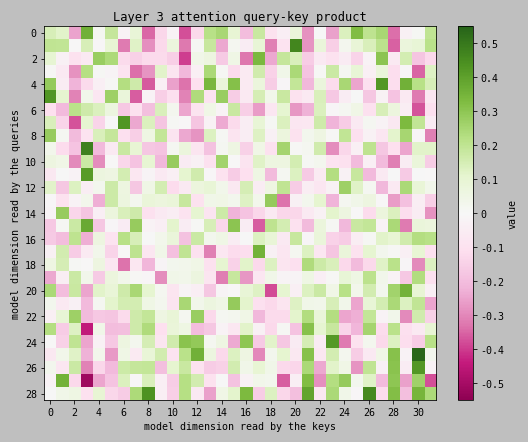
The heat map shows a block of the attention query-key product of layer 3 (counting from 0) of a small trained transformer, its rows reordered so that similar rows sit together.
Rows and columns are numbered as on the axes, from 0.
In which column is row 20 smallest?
18
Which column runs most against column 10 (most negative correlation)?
24
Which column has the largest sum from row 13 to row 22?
7
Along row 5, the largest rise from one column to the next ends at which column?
12
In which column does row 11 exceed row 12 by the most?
3
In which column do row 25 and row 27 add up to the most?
30
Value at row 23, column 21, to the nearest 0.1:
0.3
